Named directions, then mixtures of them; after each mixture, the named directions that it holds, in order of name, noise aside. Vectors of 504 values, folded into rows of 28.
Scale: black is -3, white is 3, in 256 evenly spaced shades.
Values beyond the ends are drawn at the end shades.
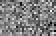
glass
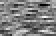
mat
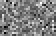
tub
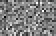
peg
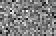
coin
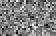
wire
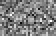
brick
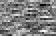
mat.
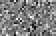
peg, wire.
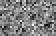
glass, tub, wire.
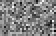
glass, tub.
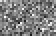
brick, glass, peg.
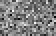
brick, coin.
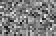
brick, coin, tub.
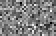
glass, wire.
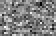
brick, mat, tub.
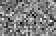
brick.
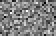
coin, peg.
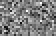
brick, coin, tub.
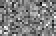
coin, tub.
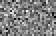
coin.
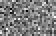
coin.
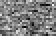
brick, mat, wire.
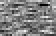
mat.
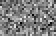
brick, glass.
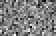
peg, tub, wire.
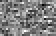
brick, mat, peg.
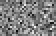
brick, glass, wire.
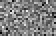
coin.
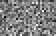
peg.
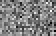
glass.
